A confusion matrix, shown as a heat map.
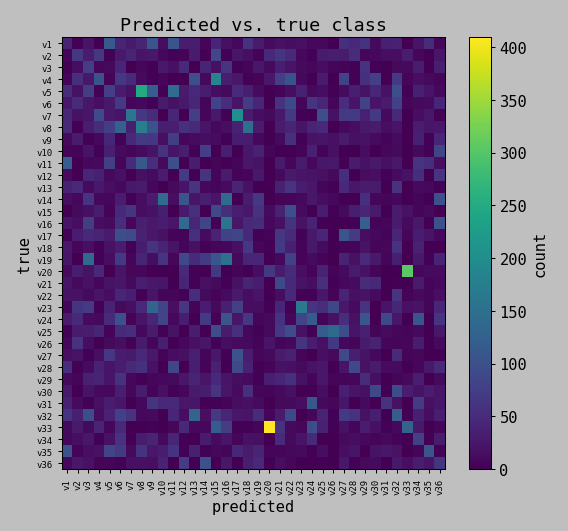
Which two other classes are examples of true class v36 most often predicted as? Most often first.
v14, v12
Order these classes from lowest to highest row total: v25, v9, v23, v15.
v9, v15, v25, v23
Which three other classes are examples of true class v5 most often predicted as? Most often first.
v8, v11, v9
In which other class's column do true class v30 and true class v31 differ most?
v24
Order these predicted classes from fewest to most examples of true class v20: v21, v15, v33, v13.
v13, v21, v15, v33
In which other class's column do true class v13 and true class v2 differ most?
v15
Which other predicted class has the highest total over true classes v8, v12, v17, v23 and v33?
v20
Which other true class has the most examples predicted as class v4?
v7
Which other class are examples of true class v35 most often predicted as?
v1
